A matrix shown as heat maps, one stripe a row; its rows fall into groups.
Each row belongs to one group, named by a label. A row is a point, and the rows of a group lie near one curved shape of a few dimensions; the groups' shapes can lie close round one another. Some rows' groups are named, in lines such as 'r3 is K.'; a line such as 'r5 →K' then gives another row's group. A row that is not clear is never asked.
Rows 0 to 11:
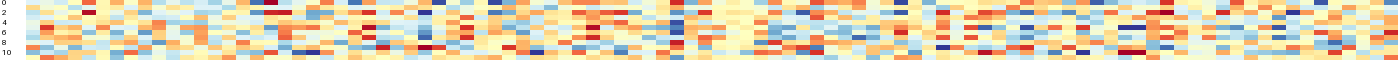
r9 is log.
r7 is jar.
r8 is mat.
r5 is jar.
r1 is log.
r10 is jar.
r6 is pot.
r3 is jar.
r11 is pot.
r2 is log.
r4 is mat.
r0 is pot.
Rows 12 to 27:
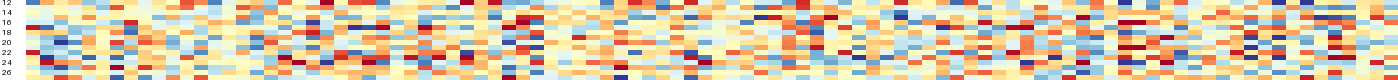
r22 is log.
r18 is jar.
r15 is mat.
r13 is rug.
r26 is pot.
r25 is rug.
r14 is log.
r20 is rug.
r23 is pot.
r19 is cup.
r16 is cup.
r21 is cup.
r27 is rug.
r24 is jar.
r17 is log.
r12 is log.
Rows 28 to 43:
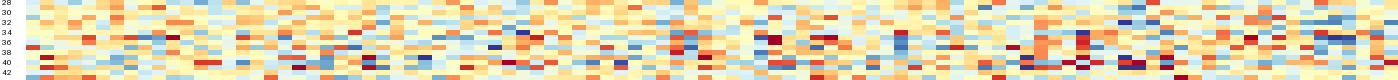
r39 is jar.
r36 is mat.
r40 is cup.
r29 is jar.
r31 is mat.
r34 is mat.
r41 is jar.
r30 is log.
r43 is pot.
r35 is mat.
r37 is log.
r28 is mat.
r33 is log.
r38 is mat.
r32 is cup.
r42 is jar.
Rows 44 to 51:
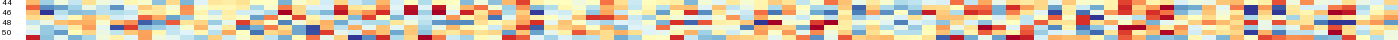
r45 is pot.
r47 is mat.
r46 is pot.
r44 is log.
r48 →mat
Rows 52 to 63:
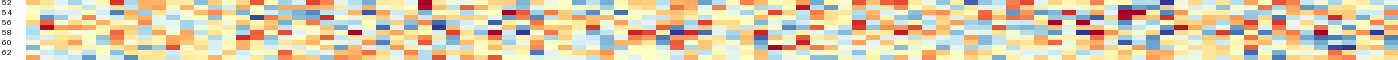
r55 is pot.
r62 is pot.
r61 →mat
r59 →rug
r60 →cup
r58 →mat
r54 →cup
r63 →pot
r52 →jar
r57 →pot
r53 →log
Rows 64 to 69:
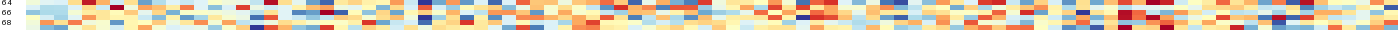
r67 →log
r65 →rug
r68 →jar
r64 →log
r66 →jar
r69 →pot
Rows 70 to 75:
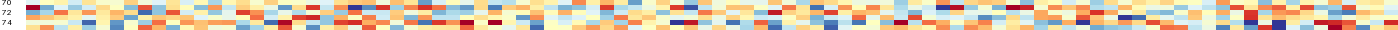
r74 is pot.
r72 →mat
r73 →jar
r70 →log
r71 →log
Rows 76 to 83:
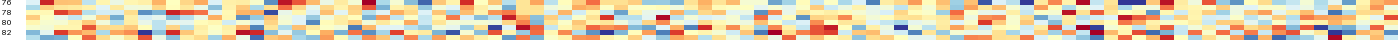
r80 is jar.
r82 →mat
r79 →rug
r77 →log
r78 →rug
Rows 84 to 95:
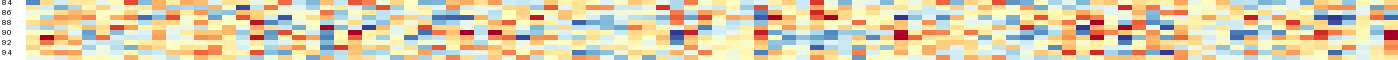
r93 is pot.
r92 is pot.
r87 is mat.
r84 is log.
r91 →pot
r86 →mat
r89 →jar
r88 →cup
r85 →rug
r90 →pot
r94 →cup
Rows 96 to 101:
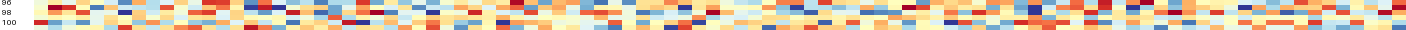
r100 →log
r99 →jar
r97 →pot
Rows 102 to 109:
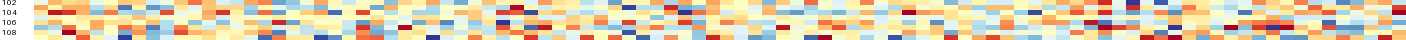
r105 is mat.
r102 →cup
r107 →mat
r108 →rug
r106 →pot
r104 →pot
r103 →rug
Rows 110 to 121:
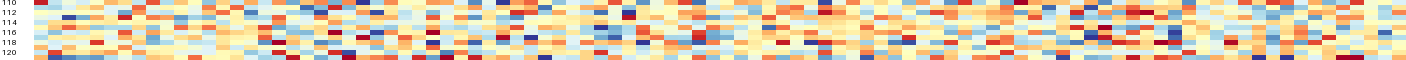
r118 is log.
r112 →cup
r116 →jar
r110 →log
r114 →pot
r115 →cup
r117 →mat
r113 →rug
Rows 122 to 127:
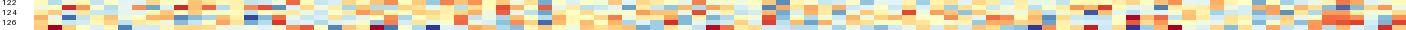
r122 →pot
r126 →rug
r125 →rug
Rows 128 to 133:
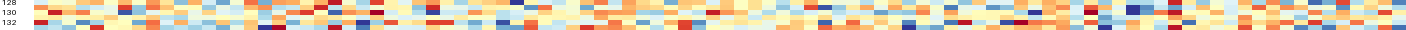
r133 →pot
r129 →jar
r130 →jar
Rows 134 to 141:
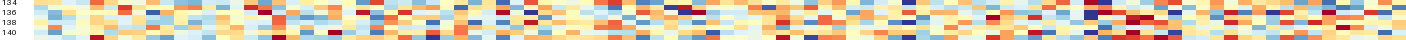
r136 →mat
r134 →mat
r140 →jar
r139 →mat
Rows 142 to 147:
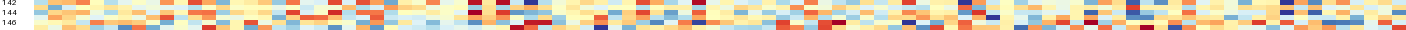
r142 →log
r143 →log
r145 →jar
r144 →log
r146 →mat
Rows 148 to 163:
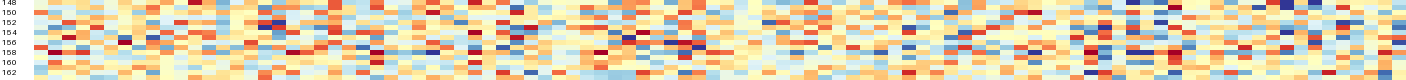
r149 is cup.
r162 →mat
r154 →log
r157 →log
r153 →pot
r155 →rug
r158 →jar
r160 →jar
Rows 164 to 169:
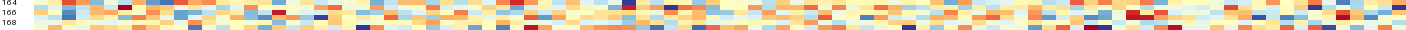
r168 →log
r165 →rug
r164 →rug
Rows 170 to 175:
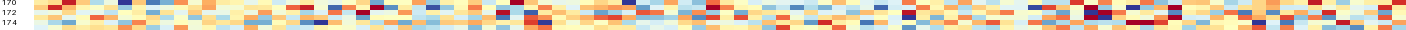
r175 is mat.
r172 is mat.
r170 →rug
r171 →jar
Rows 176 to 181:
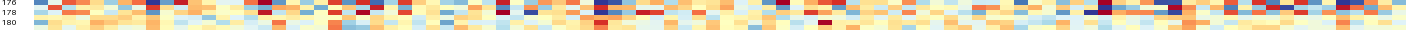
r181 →pot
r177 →mat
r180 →pot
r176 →mat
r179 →mat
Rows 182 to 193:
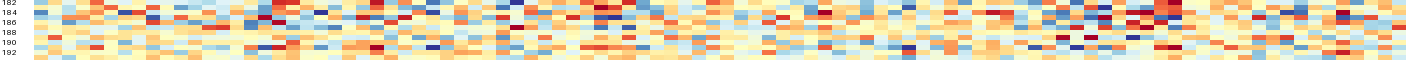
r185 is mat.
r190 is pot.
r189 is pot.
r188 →log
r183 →mat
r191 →log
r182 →log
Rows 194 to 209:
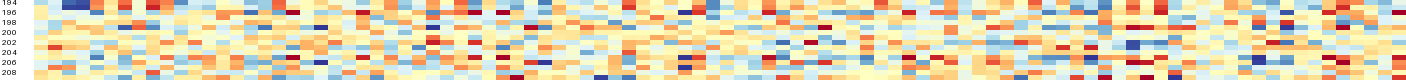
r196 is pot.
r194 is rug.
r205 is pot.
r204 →jar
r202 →log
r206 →cup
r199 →jar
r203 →pot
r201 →jar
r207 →pot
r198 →mat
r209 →cup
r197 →jar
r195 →rug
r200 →mat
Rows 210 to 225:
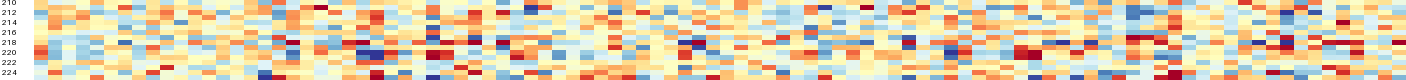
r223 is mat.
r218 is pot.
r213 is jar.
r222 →log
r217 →log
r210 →log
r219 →log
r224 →mat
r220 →log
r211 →jar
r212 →log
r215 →jar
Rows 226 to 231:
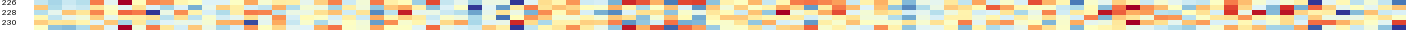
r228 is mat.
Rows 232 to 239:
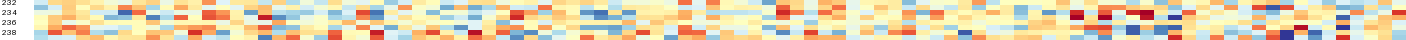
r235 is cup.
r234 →cup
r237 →cup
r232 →mat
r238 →log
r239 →cup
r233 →mat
